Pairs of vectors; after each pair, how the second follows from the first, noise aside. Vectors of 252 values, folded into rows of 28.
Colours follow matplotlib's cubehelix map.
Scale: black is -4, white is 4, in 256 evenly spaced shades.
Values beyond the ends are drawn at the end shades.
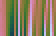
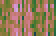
wrapped around, negated, shrunk.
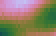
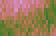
shrunk.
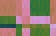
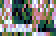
wrapped around, scaled up.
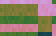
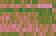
wrapped around, negated, shrunk.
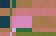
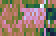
reversed.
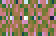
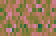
wrapped around, negated, shrunk.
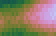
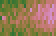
shrunk.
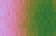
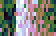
wrapped around, scaled up.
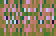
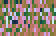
sign-scrambled.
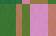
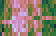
wrapped around, negated.
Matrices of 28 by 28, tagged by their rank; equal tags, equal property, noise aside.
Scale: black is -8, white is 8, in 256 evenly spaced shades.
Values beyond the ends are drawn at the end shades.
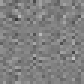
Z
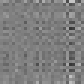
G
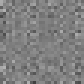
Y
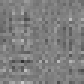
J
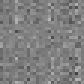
J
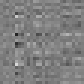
Y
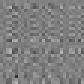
Y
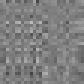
Y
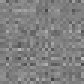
J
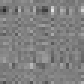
Y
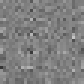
Z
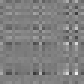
G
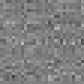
Z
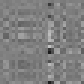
Y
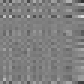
G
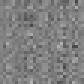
Z
